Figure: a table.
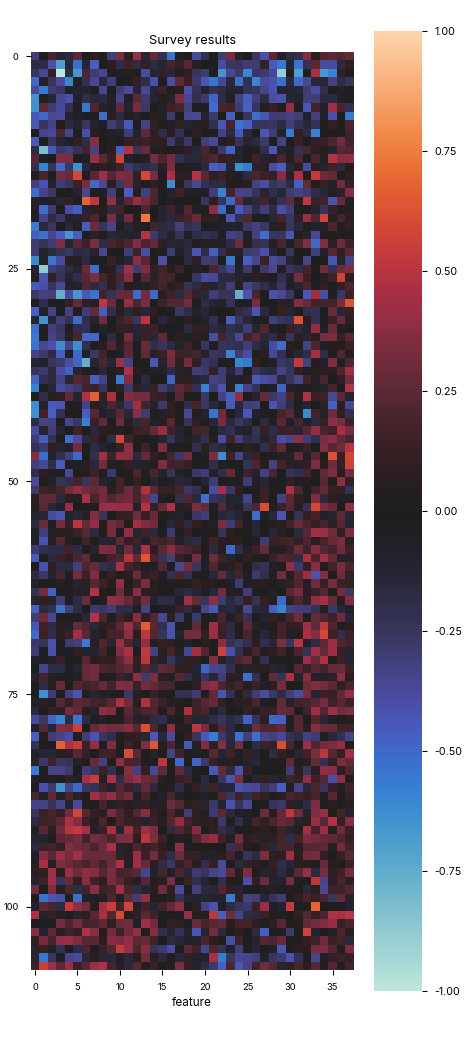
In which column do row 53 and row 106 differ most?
33
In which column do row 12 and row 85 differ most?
35
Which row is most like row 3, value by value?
80
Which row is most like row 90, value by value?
77
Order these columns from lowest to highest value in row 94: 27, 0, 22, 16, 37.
16, 0, 22, 37, 27
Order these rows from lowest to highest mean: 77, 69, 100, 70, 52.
69, 52, 70, 100, 77
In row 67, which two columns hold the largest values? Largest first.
13, 34
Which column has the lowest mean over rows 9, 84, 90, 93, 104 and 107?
24
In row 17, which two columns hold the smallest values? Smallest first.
23, 35
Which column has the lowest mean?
0
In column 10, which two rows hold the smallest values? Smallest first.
38, 11
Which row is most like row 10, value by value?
50
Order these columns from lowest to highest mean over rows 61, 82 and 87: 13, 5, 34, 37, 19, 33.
19, 33, 13, 5, 37, 34
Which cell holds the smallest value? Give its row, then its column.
2, 3
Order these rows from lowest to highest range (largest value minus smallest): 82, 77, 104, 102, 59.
102, 77, 104, 82, 59
